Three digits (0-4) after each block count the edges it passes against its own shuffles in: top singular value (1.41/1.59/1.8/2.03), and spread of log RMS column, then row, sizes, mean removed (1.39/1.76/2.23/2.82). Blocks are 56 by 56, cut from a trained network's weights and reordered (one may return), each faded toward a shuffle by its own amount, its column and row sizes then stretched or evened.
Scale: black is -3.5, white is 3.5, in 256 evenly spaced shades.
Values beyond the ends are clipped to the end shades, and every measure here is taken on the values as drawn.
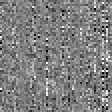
2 4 0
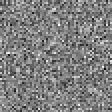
1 0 1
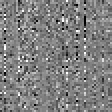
3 4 2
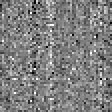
1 2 2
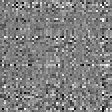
3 3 4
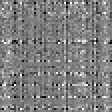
4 2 4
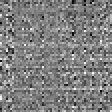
2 4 1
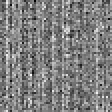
4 2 0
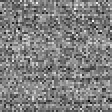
2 0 0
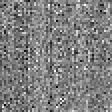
1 1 1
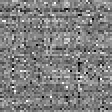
2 1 1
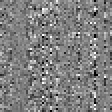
2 4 1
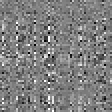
4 4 3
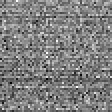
2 1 0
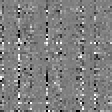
2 4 2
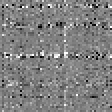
1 2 4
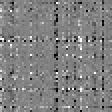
3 4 3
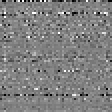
2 0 4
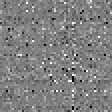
0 2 2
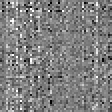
2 3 2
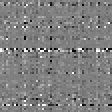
3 1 4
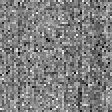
1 0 0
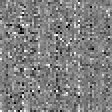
0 3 1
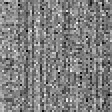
3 1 0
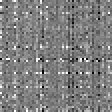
4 3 3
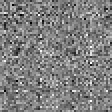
2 2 2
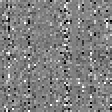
0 4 0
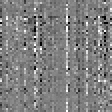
3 4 2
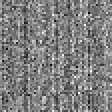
3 1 0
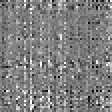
3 3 4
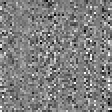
1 4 0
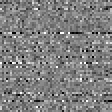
3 0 4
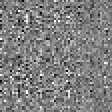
2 3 2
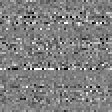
1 0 4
